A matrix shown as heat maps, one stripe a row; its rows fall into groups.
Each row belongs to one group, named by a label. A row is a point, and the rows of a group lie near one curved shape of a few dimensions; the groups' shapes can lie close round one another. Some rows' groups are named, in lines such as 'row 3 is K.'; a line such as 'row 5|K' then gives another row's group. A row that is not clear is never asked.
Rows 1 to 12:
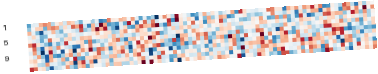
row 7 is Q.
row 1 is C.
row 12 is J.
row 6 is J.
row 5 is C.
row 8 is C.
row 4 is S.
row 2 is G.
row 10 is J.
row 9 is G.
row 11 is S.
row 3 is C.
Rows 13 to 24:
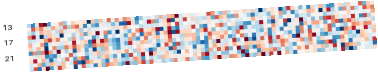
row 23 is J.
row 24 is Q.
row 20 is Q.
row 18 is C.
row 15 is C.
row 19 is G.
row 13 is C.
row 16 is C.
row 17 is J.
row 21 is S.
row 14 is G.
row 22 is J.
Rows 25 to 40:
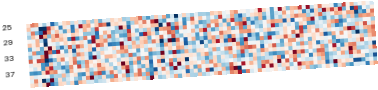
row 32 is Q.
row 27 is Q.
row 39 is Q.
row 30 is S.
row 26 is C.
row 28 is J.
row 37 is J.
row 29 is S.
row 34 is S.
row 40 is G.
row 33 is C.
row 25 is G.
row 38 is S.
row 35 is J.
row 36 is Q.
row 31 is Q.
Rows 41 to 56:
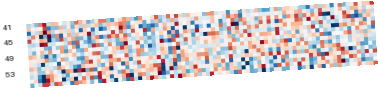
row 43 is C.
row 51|J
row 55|C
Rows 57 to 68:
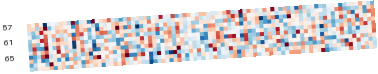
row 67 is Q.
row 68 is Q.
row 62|Q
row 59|C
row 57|S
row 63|Q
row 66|J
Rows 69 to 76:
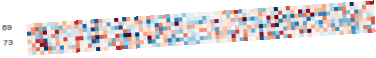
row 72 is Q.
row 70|G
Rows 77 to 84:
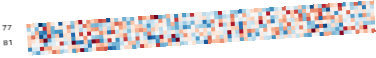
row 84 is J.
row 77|C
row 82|S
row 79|G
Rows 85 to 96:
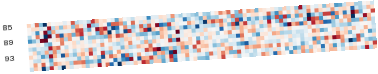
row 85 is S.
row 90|S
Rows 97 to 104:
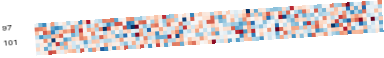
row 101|G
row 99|S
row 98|J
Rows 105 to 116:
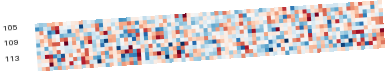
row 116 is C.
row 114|G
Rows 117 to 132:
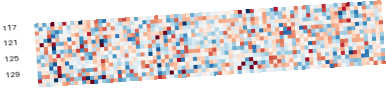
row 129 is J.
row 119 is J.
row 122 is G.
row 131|S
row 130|Q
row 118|J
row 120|S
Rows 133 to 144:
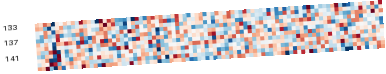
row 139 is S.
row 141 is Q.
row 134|C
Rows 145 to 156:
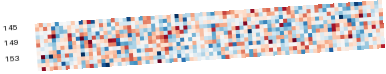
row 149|S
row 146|J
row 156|G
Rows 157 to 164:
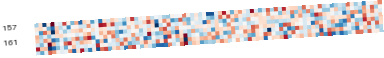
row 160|C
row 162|C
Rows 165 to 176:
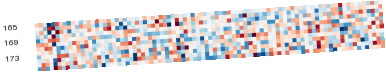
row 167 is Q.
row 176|Q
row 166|G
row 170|G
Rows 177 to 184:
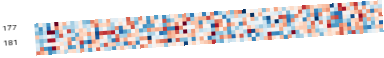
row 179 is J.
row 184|J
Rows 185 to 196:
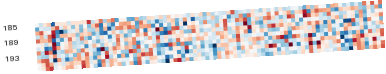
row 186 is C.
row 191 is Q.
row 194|G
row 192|S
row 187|G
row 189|J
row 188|G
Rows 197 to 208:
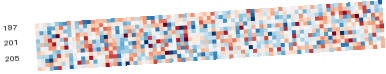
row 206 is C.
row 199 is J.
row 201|C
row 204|J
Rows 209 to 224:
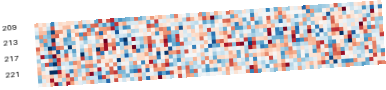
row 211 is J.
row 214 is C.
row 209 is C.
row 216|J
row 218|J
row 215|C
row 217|Q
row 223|J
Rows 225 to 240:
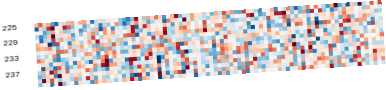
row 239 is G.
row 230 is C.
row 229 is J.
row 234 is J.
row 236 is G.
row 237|J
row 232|J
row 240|Q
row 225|G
